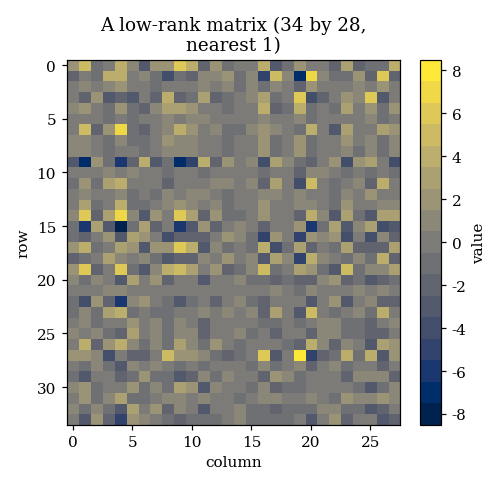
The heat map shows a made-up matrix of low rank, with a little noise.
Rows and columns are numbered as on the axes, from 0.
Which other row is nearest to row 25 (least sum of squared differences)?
32
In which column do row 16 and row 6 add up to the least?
19
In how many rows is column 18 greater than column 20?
14
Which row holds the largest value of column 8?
27
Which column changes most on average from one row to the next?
4
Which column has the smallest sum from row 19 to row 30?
11
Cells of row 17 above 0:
13
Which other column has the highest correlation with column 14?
22
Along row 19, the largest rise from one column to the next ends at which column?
23
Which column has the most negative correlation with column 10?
6
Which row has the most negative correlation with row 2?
28
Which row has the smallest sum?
15
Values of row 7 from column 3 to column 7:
-1 1 -1 -1 0
